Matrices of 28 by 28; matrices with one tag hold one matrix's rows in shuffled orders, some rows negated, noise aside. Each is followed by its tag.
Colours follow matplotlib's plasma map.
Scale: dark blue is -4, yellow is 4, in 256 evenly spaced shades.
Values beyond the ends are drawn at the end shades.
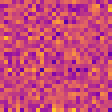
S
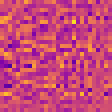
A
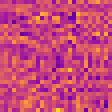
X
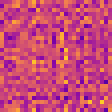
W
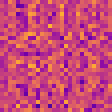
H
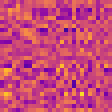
A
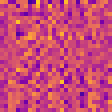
H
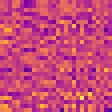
A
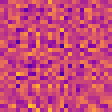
H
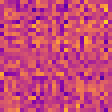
W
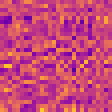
A
